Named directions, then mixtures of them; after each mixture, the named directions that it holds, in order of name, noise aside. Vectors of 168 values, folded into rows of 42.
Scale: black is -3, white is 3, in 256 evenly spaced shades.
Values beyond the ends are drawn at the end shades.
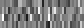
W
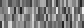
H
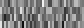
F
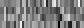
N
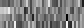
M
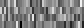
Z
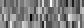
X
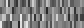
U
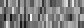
N, U, X.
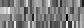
M.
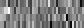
H, M, U.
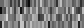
F, H, Z.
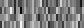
F, H, Z.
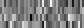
X.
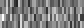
U, W.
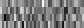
F.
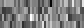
M, X.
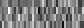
H, W.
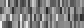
U.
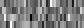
N, X.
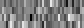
X.
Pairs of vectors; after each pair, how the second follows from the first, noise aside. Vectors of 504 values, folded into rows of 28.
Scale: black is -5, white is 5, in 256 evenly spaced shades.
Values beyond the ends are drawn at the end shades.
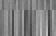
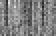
reversed.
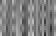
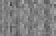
wrapped around, shrunk.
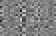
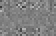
partly zeroed.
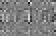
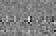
partly zeroed.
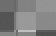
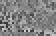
sign-scrambled.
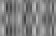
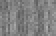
wrapped around, shrunk.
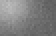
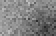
reversed, negated.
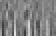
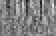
reversed, negated.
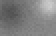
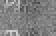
wrapped around, partly zeroed.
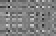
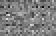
sign-scrambled.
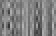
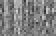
reversed, negated.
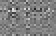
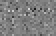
partly zeroed.
